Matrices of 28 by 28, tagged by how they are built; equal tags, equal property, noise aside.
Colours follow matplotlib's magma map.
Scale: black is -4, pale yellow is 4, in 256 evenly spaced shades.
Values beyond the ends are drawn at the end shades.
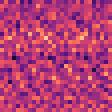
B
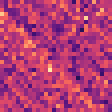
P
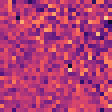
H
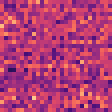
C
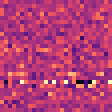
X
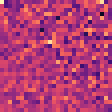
H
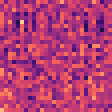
C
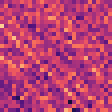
P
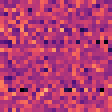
X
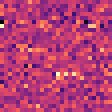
X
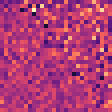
H
